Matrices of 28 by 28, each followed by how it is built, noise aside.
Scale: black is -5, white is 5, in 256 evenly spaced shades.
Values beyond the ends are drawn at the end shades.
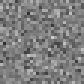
noise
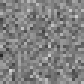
noise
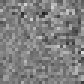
upper triangular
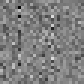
uneven columns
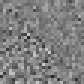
lower triangular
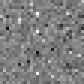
sparse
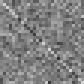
diagonal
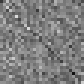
diagonal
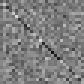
diagonal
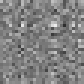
low rank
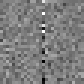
uneven columns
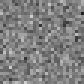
noise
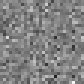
uneven columns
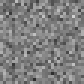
noise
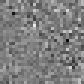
upper triangular
